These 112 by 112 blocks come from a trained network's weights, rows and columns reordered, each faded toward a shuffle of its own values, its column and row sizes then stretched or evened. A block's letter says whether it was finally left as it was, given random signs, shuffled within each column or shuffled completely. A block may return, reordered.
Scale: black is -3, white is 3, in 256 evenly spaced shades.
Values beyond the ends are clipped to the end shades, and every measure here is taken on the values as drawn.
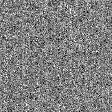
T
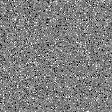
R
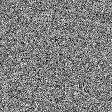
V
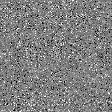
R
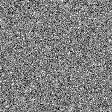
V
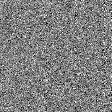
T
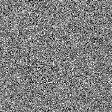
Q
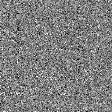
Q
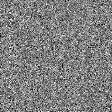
Q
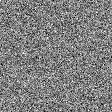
V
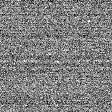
R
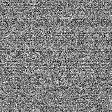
R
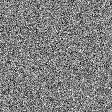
V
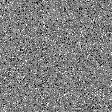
T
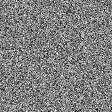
T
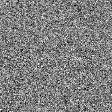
Q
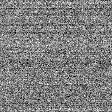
R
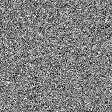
V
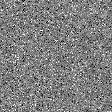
T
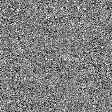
Q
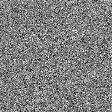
Q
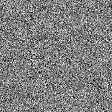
Q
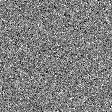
V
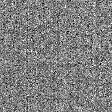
T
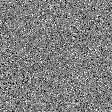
V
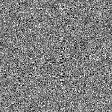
Q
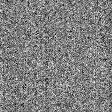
T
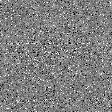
Q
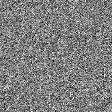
Q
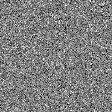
T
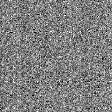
R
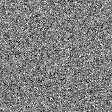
T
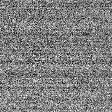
R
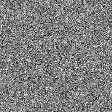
R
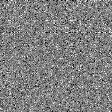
R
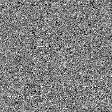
Q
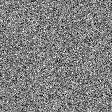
V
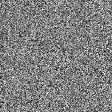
Q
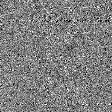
Q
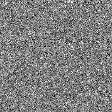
Q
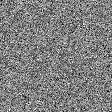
V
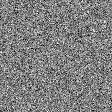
V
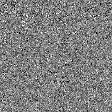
Q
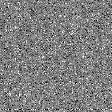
R
